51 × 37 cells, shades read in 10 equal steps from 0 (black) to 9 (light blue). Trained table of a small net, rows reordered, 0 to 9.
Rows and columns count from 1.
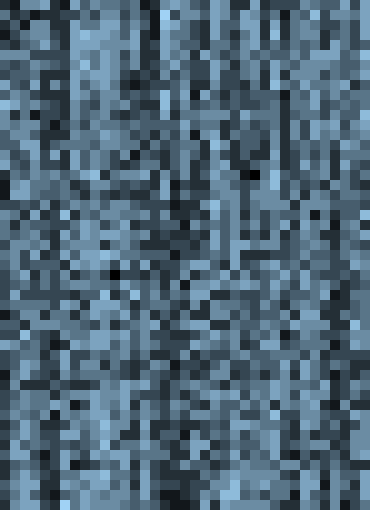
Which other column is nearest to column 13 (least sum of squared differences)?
24
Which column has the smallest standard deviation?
10
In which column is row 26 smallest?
18
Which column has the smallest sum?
6
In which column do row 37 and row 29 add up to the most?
31
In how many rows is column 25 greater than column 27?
22
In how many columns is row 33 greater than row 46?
18
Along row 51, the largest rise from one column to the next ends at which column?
7
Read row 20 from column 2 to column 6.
7 7 5 4 4
